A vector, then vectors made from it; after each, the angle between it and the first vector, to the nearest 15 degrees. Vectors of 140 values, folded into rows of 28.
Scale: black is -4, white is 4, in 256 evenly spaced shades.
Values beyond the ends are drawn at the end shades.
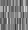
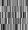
60 degrees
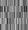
150 degrees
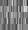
45 degrees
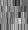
120 degrees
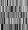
60 degrees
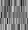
105 degrees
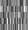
30 degrees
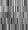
75 degrees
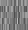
120 degrees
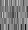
90 degrees
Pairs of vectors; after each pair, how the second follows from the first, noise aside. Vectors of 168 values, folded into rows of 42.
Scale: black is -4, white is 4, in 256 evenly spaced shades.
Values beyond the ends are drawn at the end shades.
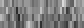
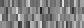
sign-scrambled.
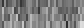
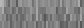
reversed, shrunk.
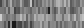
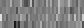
partly zeroed.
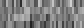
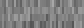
shrunk.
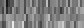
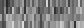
copied.
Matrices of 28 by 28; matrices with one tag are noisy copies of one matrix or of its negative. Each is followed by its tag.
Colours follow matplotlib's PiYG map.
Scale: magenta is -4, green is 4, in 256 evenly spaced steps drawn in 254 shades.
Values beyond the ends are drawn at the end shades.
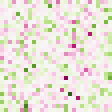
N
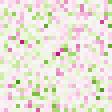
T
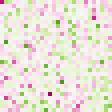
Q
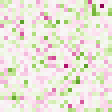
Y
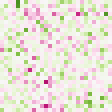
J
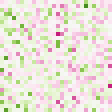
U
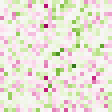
T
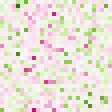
J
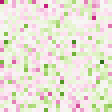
Q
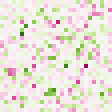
Y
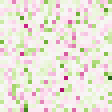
N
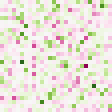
Y
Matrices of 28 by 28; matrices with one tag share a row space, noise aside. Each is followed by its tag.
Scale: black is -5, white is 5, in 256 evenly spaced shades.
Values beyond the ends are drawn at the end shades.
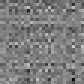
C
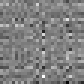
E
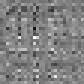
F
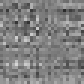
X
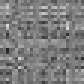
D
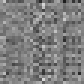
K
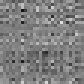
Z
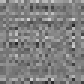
C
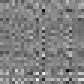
E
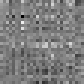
Z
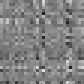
E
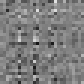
F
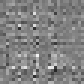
F
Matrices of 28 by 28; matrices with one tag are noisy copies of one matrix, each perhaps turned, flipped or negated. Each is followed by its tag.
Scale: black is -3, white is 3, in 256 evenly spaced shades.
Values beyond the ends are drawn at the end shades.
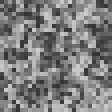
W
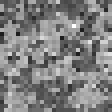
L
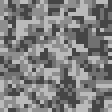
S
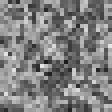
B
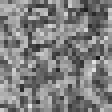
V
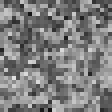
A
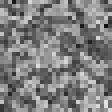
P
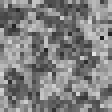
L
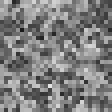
W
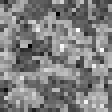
L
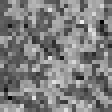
B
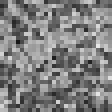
B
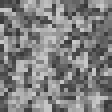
B
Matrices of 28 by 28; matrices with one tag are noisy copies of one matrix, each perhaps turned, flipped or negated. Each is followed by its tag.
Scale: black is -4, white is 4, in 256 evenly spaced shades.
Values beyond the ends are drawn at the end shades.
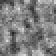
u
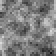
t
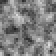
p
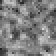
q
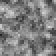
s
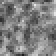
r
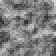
u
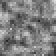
u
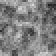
t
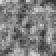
u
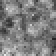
t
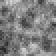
t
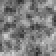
r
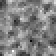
q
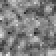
q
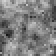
t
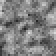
u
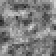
u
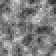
p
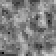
u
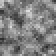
p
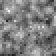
r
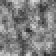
u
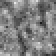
u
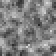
s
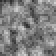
u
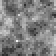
t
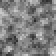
q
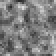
r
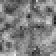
r
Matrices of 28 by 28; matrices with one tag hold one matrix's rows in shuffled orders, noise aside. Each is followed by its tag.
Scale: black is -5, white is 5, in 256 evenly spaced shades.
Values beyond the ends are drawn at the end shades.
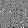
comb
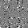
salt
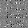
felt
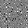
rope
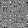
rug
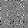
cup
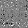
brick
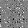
cup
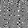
salt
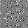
felt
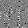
salt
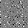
cup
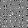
rug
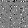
comb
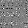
brick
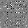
felt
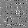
felt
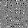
felt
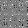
rug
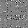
felt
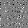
cup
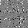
cup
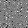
rope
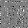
cup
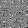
rug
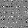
brick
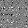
brick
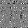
comb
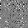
cup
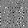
cup
